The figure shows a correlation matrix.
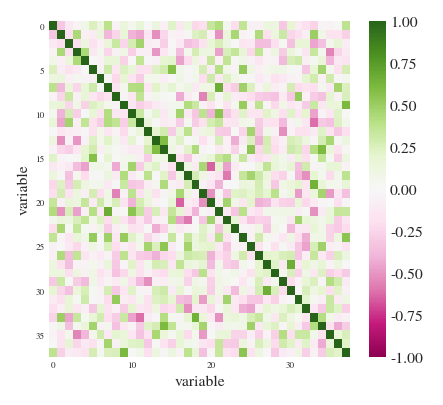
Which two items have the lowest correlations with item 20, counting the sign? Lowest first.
16, 19
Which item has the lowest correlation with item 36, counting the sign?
34
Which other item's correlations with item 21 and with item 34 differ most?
33
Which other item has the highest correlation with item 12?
25
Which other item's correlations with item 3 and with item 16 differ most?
4
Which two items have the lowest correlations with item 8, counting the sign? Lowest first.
19, 16
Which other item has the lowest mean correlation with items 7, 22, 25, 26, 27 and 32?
8
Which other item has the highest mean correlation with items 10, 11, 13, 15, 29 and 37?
21
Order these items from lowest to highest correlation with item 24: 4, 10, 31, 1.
31, 1, 4, 10
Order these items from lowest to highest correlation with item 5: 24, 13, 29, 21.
29, 13, 21, 24
